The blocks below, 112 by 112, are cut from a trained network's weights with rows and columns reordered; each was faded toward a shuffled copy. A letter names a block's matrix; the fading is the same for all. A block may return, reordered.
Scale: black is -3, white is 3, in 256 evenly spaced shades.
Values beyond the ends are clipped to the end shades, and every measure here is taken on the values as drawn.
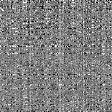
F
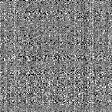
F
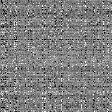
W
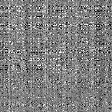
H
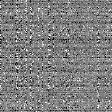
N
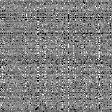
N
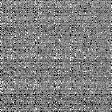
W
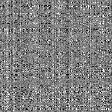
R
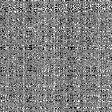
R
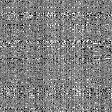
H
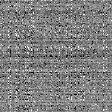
W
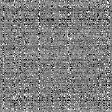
N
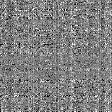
F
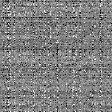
N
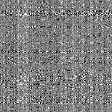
H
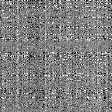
H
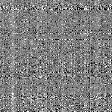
F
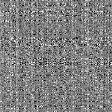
F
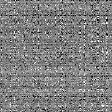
W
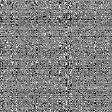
N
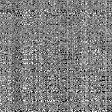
F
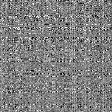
F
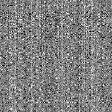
F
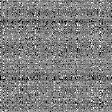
W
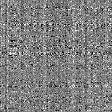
F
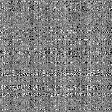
R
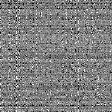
N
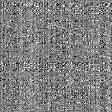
F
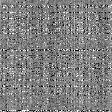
H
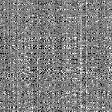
R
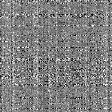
R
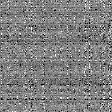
N
